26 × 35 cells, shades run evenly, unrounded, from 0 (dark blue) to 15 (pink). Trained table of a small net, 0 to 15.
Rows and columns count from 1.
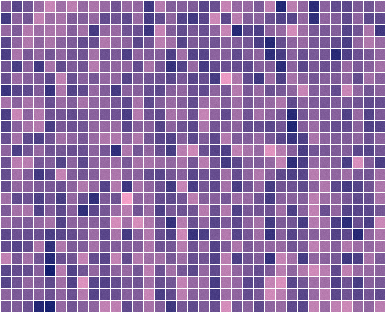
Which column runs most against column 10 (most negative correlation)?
17
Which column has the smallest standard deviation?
23
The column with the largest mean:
21
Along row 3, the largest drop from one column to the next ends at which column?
22
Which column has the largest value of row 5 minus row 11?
27
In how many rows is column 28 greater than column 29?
7
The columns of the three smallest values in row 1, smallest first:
26, 29, 14
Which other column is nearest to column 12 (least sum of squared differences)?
18
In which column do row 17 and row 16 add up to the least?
25
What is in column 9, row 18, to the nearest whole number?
5
